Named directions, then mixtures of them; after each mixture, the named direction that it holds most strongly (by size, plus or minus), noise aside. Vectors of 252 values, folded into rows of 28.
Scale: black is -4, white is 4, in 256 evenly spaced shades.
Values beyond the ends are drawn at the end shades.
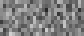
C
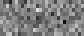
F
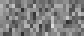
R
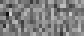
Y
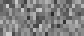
F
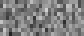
C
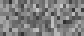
F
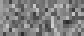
R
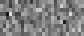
Y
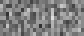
Y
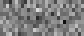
F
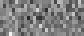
C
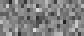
F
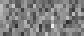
R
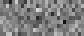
F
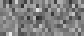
F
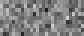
R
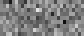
F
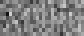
Y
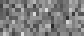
R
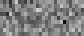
F
